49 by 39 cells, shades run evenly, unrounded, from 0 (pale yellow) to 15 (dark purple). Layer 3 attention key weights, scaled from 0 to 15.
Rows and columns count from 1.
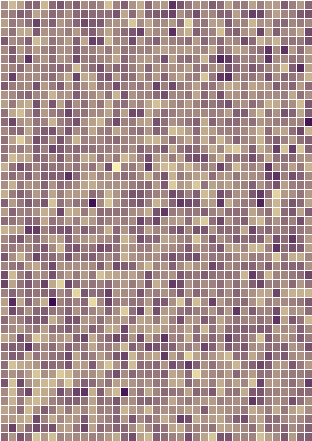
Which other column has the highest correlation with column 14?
2
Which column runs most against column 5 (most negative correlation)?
3
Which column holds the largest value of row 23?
12
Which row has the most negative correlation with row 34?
23
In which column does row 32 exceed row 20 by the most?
22
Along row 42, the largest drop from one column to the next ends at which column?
25
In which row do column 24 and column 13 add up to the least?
40
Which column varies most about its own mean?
33
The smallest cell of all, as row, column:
19, 15
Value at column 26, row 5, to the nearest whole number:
9
